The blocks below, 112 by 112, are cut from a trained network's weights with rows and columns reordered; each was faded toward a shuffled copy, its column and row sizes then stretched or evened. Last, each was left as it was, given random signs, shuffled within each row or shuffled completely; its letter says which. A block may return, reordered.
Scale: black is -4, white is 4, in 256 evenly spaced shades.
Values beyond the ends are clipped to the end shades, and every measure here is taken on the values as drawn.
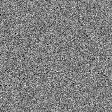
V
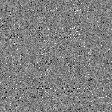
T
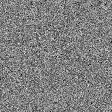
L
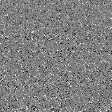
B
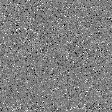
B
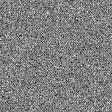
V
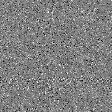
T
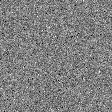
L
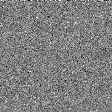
V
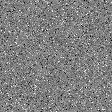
L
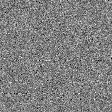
V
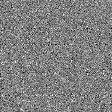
B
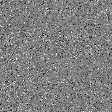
B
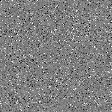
T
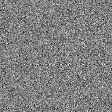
B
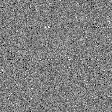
B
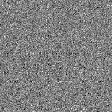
T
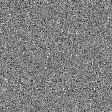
V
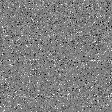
V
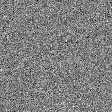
L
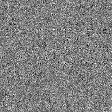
T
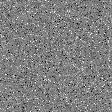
L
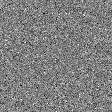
L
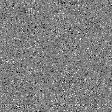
T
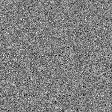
V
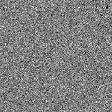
T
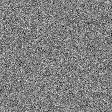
L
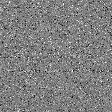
V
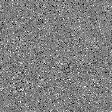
B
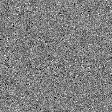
B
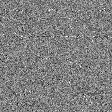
V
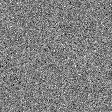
L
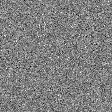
V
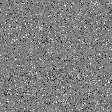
V
